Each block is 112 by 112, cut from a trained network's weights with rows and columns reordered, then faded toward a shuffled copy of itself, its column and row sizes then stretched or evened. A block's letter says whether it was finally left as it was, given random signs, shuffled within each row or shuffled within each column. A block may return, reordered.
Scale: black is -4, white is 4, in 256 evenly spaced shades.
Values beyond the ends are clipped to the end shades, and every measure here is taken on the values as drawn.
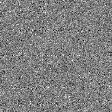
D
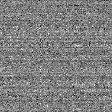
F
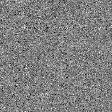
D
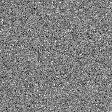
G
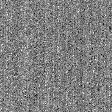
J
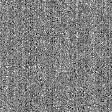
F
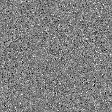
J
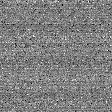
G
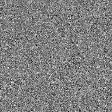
D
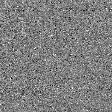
D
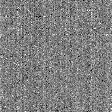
F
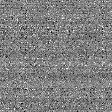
F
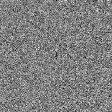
F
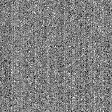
F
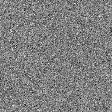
J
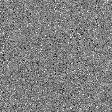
J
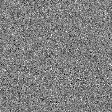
D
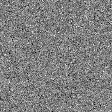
J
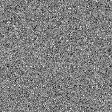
D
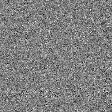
D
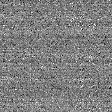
F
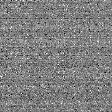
F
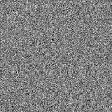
F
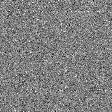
G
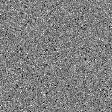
J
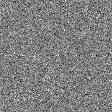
G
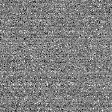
F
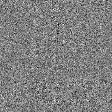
D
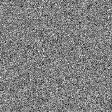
J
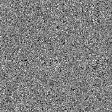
F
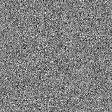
D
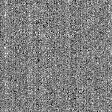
F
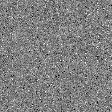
J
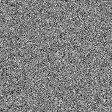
J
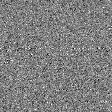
G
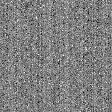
J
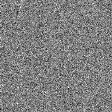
D
